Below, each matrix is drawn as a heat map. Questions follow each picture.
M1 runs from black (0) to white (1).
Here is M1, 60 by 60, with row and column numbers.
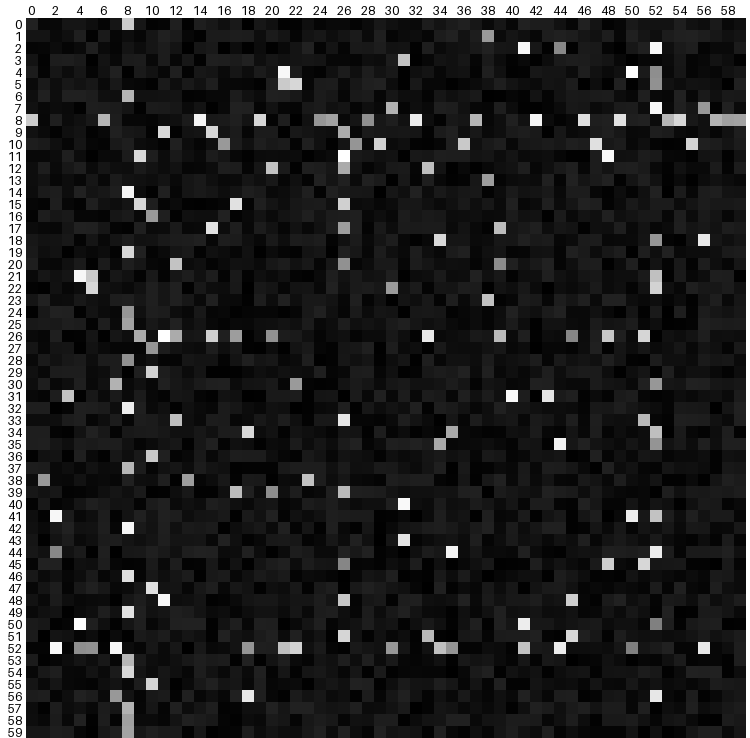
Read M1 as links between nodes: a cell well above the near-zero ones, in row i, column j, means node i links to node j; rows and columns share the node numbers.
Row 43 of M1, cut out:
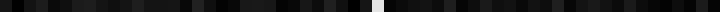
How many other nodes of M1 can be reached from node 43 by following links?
3
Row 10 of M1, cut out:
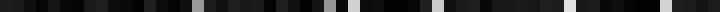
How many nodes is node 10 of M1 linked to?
6
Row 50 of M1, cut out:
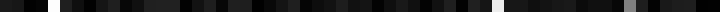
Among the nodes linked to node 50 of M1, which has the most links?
node 52
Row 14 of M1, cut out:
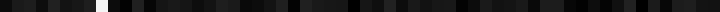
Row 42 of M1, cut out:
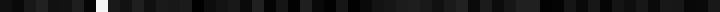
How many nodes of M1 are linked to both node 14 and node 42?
1
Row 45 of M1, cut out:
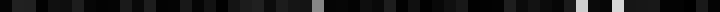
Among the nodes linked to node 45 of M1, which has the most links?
node 26
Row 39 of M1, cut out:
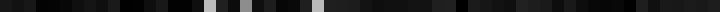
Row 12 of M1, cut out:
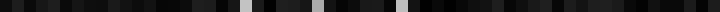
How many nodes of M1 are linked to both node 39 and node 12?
2
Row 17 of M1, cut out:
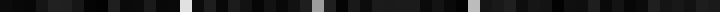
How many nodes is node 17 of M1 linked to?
3
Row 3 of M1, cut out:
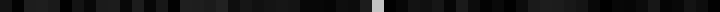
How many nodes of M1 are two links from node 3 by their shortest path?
2
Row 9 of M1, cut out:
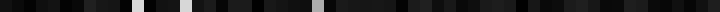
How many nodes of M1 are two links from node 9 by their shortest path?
8
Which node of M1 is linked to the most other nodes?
node 8
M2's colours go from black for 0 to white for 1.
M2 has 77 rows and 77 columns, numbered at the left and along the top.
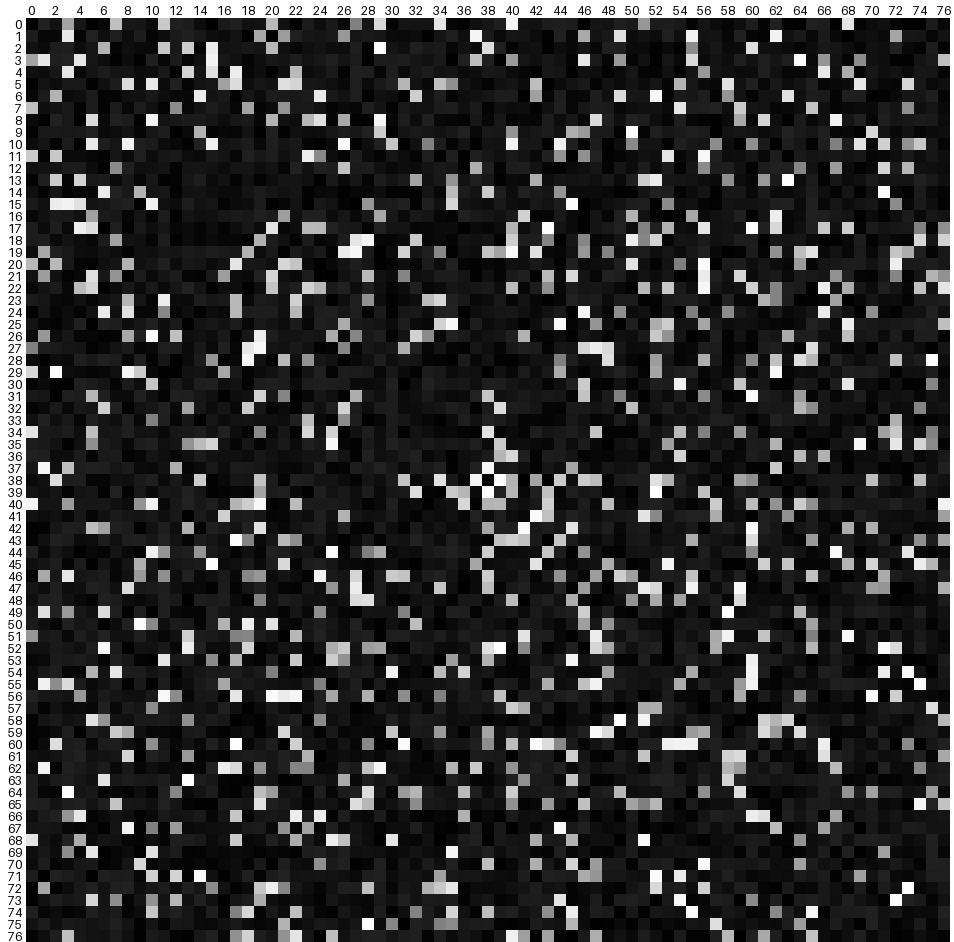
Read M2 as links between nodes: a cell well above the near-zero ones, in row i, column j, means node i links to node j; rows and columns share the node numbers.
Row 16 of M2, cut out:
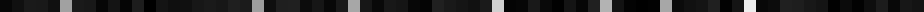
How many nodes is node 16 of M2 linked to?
7
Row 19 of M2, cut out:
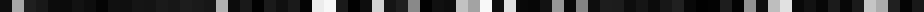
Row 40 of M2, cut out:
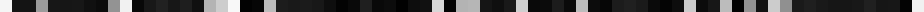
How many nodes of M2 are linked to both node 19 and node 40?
7
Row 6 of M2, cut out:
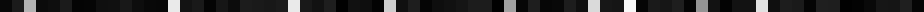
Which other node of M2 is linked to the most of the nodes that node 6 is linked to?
node 13
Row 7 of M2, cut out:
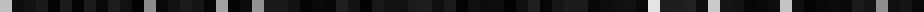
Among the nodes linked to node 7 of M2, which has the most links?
node 21
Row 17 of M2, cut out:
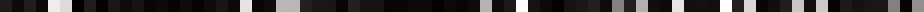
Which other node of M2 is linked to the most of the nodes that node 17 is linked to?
node 22
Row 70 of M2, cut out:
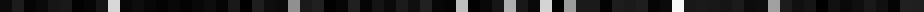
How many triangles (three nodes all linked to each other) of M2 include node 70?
5
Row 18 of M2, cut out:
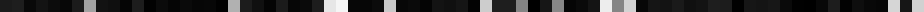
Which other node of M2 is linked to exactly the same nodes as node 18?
node 65
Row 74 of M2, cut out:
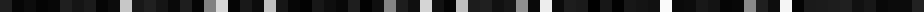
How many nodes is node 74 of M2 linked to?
12
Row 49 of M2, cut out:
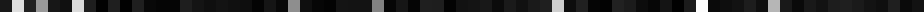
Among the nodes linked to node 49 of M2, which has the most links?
node 46
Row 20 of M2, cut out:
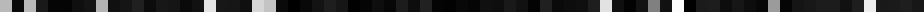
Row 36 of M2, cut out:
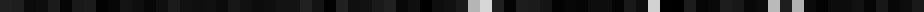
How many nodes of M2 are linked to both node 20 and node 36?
2
